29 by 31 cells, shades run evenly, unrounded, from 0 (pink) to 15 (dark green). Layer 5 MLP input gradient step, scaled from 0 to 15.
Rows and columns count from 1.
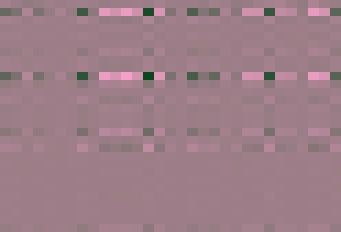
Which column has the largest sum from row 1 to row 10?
14
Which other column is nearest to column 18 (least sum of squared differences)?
31
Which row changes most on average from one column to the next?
10
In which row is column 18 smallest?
19
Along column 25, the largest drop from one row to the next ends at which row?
3
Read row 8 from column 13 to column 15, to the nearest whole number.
6 5 6
